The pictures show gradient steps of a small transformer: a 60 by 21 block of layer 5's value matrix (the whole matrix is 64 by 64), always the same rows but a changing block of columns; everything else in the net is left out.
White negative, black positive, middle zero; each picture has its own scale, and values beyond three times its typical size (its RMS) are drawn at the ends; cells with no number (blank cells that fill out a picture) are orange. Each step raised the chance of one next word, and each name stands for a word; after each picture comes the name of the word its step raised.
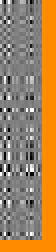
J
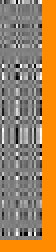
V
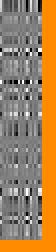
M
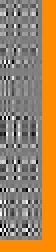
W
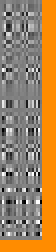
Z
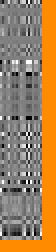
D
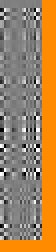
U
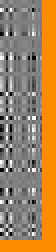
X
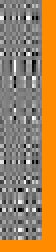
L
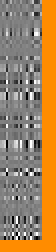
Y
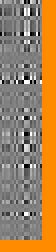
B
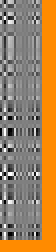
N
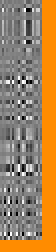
B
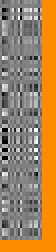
U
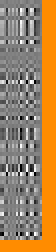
B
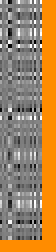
J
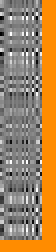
L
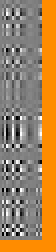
W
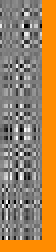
V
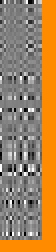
J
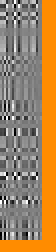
N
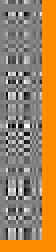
D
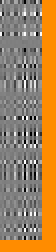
W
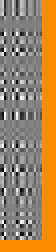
M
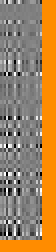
D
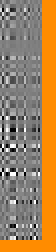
U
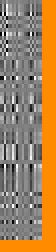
J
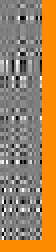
L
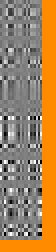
W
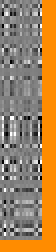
W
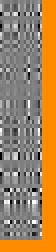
Z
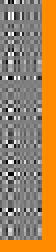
L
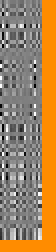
V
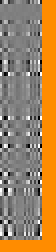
D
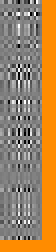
Z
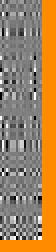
Y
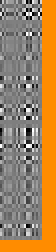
U
